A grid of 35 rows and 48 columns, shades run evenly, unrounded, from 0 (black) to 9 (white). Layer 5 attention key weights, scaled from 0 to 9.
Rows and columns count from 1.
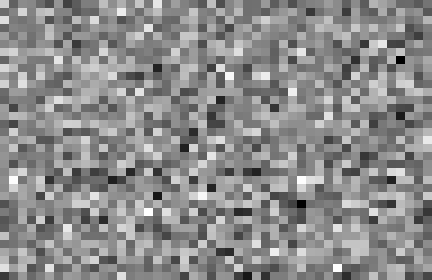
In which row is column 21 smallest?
19
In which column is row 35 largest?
14
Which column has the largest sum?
3
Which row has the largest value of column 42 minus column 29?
22
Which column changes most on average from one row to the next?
45
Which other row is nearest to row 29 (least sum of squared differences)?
30
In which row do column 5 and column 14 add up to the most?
2
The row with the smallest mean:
35
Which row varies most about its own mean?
23
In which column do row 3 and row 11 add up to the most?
1
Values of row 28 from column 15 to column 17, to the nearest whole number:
7 5 4
